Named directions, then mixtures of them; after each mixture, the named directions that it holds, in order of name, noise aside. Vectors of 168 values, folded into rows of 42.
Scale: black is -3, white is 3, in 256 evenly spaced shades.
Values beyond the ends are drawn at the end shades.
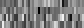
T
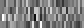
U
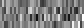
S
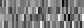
S, T, U.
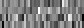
S, T.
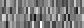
S, U.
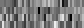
T.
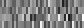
S, T, U.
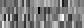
T.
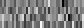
S, T, U.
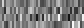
S.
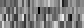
T.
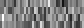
T, U.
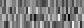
S, U.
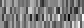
S.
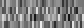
S, U.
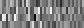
T, U.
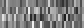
S, U.
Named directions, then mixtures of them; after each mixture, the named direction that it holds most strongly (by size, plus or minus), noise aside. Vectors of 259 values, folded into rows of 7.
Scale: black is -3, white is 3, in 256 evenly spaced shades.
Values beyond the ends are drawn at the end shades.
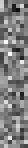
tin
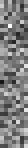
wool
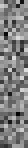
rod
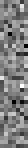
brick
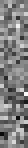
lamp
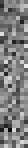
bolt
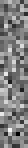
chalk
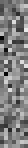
bolt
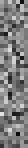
chalk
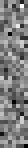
brick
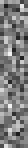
chalk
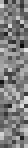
wool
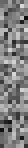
bolt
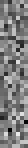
chalk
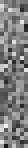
bolt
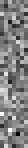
chalk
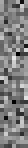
brick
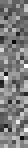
bolt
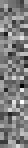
brick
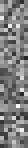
lamp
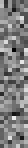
tin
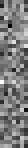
wool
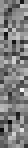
rod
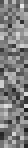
wool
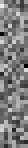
bolt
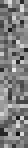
chalk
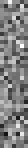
chalk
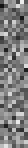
rod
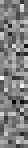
brick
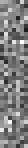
bolt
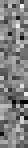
lamp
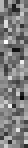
tin
